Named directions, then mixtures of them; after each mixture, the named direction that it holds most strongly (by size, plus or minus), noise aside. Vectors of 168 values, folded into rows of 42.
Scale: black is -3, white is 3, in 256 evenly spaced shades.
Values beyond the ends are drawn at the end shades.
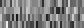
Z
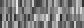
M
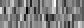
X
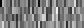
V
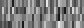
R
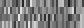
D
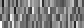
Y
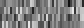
D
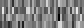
R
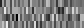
Z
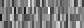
Y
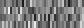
D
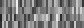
M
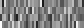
Y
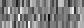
D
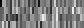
V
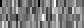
V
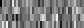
V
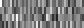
V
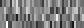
Z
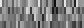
V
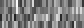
M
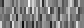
Y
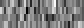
X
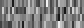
R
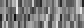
M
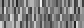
Y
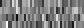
Z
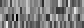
Z
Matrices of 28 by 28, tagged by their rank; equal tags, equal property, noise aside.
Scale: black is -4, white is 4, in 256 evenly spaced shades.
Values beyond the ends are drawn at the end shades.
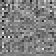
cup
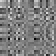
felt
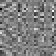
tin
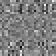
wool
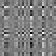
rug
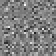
cup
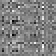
tin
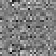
wool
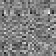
wool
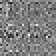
wool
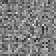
cup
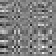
felt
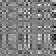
felt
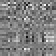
tin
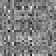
tin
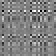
rug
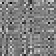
wool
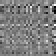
felt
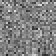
cup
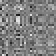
wool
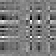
rug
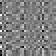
felt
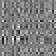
felt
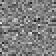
cup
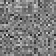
cup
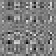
felt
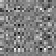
tin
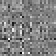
tin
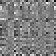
wool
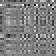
felt
